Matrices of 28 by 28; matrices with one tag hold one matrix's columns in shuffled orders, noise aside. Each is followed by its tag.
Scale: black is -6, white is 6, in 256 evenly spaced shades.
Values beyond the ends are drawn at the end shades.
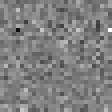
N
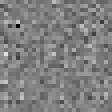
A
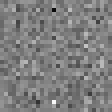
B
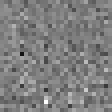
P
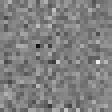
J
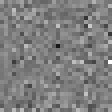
J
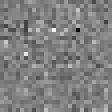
N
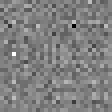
A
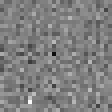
P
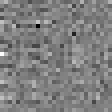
A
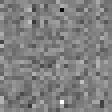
B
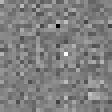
A
